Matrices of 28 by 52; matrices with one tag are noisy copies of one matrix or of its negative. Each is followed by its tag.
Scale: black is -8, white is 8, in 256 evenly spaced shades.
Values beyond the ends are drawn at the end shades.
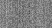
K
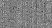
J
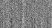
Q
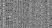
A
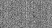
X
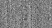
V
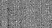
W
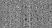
V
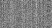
J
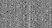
V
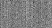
X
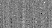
Q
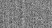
Q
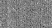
W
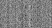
V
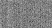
W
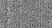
W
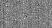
A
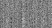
Q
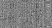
J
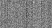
X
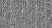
J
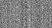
V
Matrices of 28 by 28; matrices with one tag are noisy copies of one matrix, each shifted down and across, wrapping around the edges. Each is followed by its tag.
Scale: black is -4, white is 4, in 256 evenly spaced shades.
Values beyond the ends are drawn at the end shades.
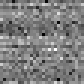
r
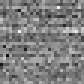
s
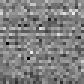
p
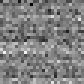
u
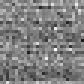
r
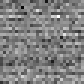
p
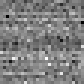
r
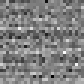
s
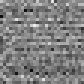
p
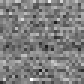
p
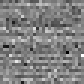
p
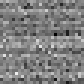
u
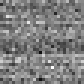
r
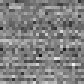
p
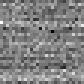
u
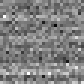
u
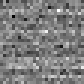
u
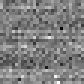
r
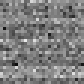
u
